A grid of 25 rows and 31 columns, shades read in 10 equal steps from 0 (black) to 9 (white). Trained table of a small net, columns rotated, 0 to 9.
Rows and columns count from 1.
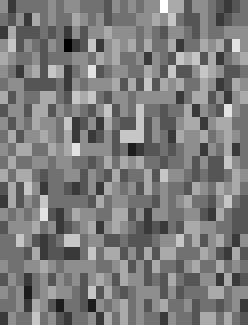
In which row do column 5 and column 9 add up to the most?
10
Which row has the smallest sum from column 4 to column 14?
24
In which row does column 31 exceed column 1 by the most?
3
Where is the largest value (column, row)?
21, 1
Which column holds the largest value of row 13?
29
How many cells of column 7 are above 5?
4
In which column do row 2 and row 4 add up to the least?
9
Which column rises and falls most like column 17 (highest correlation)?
26
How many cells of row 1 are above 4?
13
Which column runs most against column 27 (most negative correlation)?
6
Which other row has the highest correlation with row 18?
25
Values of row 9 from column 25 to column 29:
2 5 4 3 8
